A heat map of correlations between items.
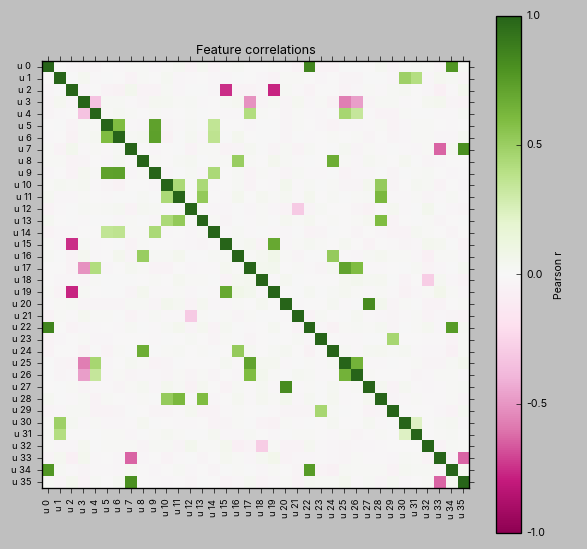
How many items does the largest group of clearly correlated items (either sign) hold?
5
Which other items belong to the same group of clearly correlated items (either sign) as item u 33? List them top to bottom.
u 7, u 35
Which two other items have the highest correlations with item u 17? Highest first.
u 25, u 26
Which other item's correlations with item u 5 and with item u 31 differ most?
u 9
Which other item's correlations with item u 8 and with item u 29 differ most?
u 24
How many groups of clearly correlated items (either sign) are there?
12
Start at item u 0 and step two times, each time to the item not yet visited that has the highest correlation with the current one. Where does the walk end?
u 34
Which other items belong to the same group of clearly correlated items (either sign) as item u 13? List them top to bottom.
u 10, u 11, u 28
